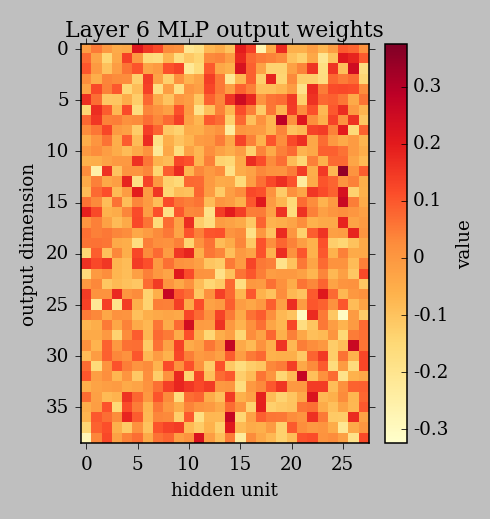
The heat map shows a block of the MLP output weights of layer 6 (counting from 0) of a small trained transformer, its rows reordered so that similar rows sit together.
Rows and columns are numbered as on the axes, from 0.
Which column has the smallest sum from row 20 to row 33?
15
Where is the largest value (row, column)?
12, 25
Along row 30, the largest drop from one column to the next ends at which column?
24
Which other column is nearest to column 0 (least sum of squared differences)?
13
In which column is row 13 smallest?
21
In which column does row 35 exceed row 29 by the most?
17
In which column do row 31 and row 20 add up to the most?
10
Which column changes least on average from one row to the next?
6
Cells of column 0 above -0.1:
34
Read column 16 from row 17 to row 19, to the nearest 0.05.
-0.1 -0.2 -0.1
